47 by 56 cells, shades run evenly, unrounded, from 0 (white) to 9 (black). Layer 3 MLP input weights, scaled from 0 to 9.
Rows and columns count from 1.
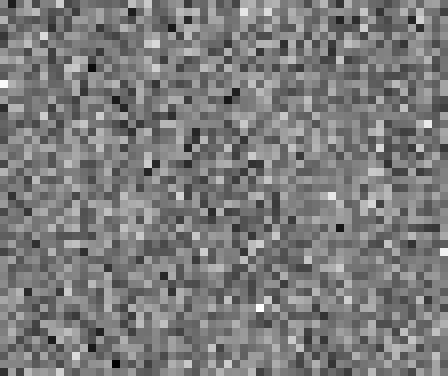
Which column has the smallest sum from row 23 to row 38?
9
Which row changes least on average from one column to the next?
10
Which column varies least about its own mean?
45
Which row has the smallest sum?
2
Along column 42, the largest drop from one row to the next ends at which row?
25
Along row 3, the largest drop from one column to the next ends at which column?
53
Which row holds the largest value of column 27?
27
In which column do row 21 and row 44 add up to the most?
12
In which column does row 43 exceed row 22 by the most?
7
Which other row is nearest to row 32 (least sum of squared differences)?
18
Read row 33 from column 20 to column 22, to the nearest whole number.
5 4 5
